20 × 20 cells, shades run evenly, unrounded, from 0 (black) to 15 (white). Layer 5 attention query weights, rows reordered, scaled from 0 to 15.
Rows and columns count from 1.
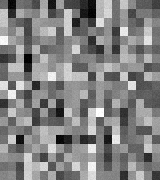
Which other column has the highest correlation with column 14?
3
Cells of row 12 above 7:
10
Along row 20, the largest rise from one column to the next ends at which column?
4
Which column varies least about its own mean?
20
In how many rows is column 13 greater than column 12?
11
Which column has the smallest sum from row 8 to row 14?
8
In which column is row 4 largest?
16
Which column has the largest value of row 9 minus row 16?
9
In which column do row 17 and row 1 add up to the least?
2
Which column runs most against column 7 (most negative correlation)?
14
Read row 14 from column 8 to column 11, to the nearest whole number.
5 8 11 7
